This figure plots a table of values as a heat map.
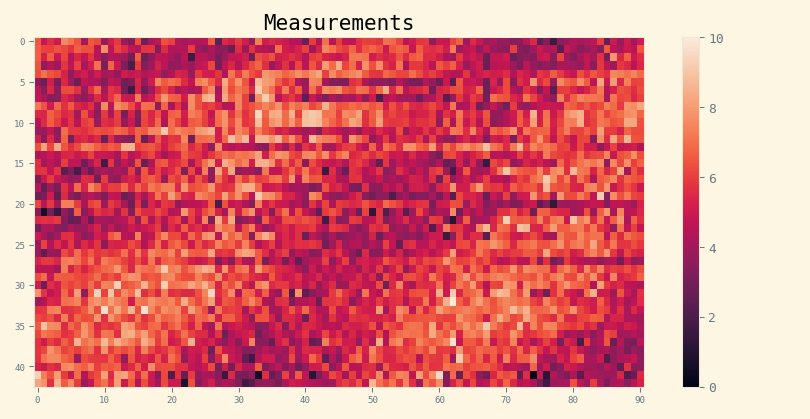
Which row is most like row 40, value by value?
27
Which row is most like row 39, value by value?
38
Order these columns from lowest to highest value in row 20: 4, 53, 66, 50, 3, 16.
16, 3, 66, 50, 53, 4
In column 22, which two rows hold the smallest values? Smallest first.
42, 41
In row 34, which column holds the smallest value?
40
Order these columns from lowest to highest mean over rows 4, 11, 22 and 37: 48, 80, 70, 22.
48, 22, 80, 70
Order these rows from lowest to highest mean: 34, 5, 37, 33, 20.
20, 5, 37, 34, 33
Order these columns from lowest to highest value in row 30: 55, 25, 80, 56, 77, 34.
56, 55, 77, 80, 34, 25
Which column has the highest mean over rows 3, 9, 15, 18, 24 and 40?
33
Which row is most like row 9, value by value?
10
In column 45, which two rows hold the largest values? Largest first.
3, 6
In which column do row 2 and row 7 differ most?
23
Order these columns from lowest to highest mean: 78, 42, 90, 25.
42, 90, 78, 25
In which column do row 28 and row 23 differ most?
19
